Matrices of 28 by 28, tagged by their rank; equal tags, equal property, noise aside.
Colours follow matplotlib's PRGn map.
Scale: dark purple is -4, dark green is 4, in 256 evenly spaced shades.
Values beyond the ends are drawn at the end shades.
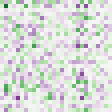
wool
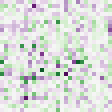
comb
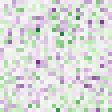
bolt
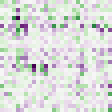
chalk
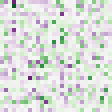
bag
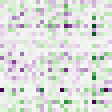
chalk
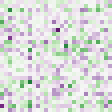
bag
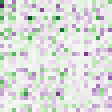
comb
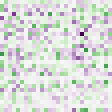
comb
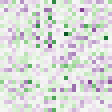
bolt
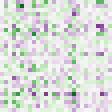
chalk
